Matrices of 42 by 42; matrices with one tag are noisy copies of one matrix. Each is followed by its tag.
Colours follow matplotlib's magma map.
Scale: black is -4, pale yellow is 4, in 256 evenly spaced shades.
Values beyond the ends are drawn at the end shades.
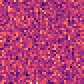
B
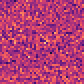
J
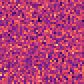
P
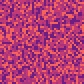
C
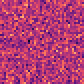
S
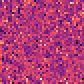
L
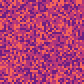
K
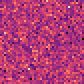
L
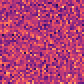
P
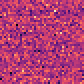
J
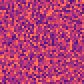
C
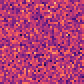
C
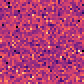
J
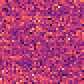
J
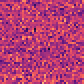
J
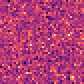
B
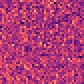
L
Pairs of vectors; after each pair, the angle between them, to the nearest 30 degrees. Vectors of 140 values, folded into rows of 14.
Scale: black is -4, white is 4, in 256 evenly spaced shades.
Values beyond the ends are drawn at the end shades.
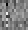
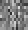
90 degrees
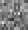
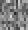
120 degrees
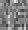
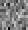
120 degrees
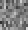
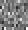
60 degrees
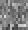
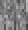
90 degrees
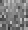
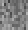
120 degrees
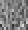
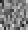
150 degrees
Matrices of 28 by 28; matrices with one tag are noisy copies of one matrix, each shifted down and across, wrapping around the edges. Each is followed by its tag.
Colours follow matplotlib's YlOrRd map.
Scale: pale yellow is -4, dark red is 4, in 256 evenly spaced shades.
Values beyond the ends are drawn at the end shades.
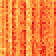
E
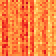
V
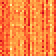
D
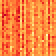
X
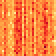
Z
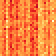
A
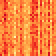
Z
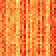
D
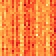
D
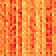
V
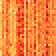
Z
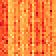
A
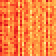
X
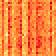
E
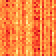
Z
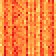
E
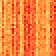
D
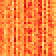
X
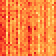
Z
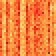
E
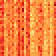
V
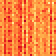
X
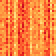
D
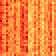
A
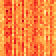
Z
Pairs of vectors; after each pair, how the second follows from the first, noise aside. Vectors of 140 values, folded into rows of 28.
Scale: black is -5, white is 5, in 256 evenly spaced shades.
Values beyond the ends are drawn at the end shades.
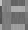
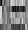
negated, scaled up.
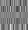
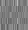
reversed, shrunk.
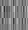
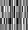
negated, scaled up.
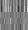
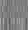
reversed, shrunk.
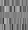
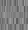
reversed, shrunk.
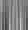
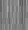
reversed, shrunk.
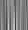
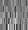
sign-scrambled.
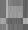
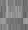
shrunk.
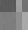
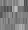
wrapped around, partly zeroed.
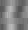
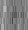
wrapped around, partly zeroed.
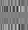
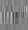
wrapped around, partly zeroed.
